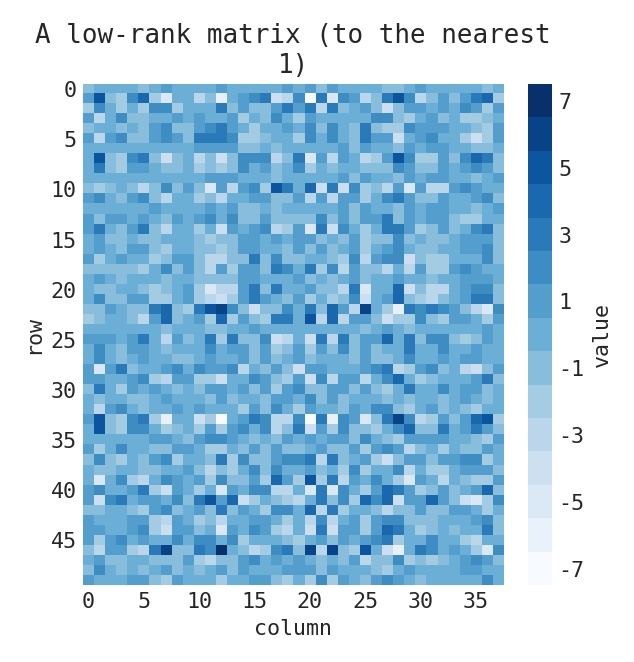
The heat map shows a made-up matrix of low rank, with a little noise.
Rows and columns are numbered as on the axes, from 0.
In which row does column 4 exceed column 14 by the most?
41
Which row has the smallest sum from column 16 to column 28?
33
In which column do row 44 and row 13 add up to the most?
27
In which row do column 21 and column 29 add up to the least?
10
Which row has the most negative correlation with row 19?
5
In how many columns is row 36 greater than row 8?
16
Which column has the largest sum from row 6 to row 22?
28
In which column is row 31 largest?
20
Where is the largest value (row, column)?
46, 12
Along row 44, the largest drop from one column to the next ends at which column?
22
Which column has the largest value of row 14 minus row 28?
1
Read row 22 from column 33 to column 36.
1 -1 -3 -5
